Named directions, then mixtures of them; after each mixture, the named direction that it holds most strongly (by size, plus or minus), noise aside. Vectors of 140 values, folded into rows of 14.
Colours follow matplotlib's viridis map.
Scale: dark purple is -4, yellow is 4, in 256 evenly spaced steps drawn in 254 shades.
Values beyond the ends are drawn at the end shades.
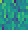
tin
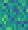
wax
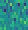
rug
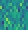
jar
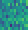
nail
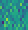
jar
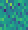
rug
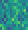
wax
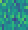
tin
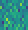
jar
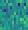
rug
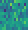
rug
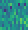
rug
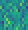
jar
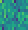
tin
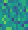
wax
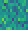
wax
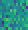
nail
